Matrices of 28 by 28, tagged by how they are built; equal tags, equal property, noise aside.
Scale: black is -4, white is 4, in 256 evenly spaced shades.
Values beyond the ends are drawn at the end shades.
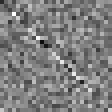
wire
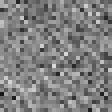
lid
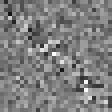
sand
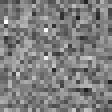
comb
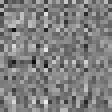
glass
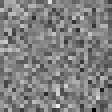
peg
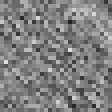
lid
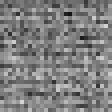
comb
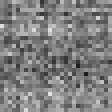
comb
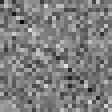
wire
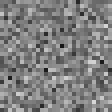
peg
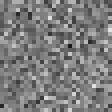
peg
